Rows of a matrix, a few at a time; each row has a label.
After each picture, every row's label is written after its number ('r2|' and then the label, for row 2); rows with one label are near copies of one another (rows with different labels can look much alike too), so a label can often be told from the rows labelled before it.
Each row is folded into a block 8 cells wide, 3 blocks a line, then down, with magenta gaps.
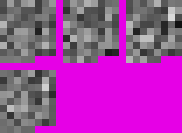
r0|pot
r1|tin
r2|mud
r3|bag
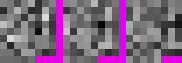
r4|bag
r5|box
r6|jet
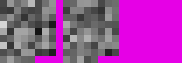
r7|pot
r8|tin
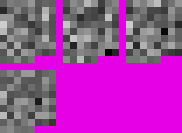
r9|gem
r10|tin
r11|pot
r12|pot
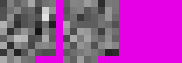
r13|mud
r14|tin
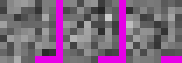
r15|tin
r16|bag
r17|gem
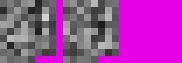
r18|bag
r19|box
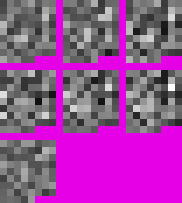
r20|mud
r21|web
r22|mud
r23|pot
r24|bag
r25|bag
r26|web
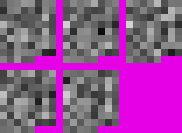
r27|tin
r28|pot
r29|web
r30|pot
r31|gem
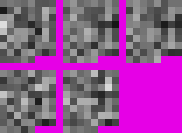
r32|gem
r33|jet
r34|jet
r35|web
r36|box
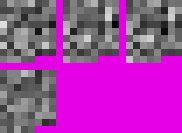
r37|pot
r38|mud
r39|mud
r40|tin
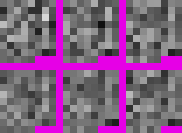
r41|bag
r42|box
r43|tin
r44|gem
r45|tin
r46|tin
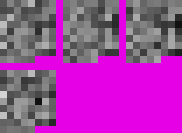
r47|pot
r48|jet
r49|jet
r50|pot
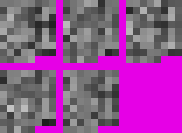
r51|jet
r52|tin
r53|box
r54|tin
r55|jet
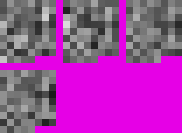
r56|mud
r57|gem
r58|jet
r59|jet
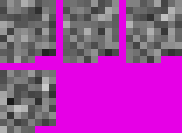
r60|tin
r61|web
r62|web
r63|mud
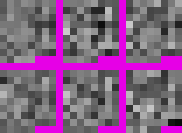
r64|jet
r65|box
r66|pot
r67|gem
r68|gem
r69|tin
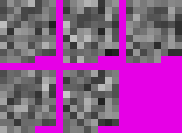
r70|pot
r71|tin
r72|jet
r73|mud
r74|web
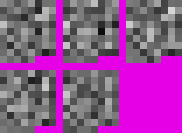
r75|web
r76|pot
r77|web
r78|bag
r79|gem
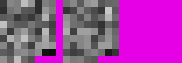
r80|tin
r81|box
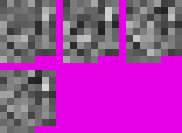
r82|mud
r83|mud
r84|bag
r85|bag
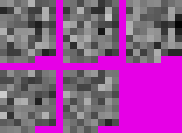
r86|box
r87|bag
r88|jet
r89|pot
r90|web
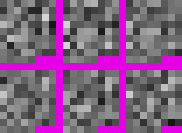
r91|bag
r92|pot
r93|pot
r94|gem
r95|mud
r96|web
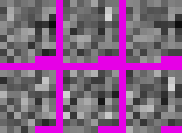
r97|jet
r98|mud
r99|jet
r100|web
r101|pot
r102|mud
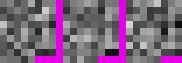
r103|web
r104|tin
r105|pot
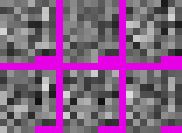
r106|box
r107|jet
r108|bag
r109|mud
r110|pot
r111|gem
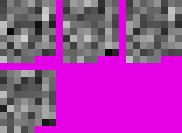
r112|mud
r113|tin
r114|mud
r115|tin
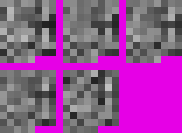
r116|jet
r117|jet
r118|jet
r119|jet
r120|bag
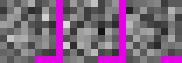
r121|bag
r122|pot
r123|gem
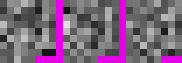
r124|tin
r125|gem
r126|web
